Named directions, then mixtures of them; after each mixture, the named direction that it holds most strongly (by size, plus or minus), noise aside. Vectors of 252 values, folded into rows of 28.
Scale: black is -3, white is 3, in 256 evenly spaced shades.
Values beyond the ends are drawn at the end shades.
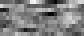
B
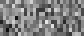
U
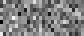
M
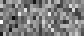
M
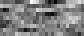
B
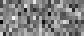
M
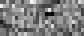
U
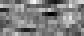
B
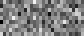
M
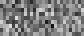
U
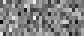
M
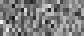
U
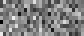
M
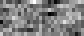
B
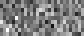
U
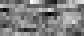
B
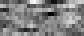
B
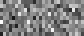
M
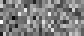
M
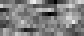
B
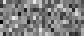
M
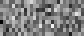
U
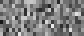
U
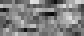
B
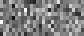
M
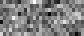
M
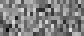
U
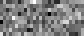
M
